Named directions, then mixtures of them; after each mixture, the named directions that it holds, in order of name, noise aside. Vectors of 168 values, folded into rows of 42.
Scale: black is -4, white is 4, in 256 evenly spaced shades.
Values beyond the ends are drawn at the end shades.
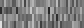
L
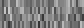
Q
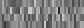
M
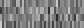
L, Q.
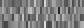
M.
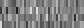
L, M, Q.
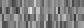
L, M.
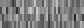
L, M, Q.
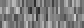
L, M.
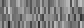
Q.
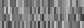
Q.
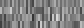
L, M, Q.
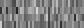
L, M, Q.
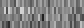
M, Q.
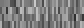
L, M, Q.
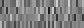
L, Q.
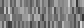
Q.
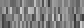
M, Q.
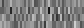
L, M.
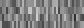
L, M, Q.
